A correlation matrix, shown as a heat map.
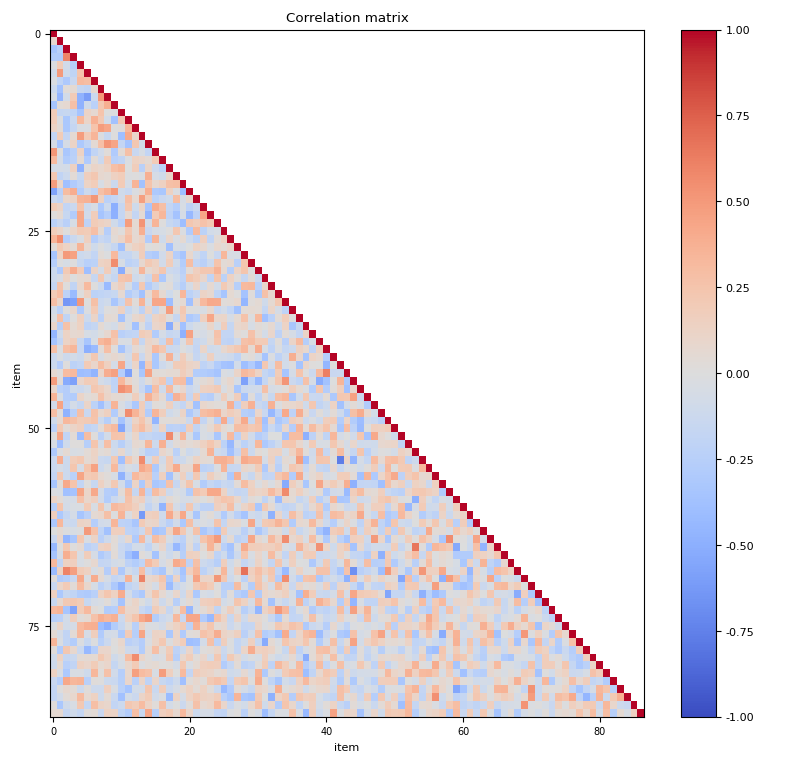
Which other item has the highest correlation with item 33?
73
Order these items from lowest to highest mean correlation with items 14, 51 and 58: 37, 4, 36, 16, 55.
37, 4, 16, 36, 55
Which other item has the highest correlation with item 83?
70
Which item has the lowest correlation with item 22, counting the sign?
9
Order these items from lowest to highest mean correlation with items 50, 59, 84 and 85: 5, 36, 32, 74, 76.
32, 5, 36, 74, 76
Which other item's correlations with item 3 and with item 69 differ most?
34
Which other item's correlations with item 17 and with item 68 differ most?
61
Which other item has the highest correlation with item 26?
1
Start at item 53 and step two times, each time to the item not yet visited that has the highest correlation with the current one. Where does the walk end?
39
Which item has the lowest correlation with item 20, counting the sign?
0
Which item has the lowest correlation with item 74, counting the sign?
23
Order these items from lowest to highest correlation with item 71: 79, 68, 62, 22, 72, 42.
68, 72, 79, 22, 62, 42
